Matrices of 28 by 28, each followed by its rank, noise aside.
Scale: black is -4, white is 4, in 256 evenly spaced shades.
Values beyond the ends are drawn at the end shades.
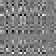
two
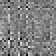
three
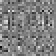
three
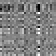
one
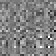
three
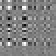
one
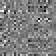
four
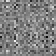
four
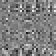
three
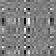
one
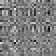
three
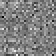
four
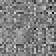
four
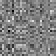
two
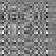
two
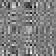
two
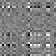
one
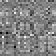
four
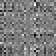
three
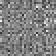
four
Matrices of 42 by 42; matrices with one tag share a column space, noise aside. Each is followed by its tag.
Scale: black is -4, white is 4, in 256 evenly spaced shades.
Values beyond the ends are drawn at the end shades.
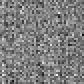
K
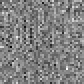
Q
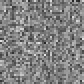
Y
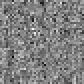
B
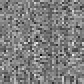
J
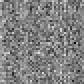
Y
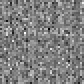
B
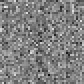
Y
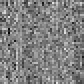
B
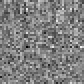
Q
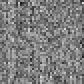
B
